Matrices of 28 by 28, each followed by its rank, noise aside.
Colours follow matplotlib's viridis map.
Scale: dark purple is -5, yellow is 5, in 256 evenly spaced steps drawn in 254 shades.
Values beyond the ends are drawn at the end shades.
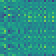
two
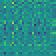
three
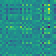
two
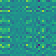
two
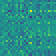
three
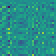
three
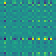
one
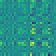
two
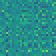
four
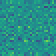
four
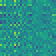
three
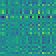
two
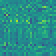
four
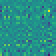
three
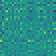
three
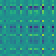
one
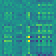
two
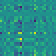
two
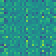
three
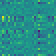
two
